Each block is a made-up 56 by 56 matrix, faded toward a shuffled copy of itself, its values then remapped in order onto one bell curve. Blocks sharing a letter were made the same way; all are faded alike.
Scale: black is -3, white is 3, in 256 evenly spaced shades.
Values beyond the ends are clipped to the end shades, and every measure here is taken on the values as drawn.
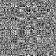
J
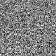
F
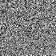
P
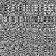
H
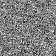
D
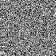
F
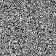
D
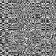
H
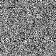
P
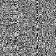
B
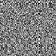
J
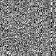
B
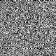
P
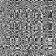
H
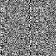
B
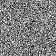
D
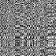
H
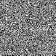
P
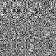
J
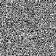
F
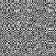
H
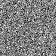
D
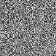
B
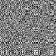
H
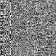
B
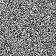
D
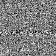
P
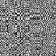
H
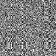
B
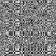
H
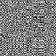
H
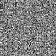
F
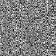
B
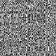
B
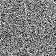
D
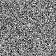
D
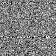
P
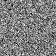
D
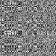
H
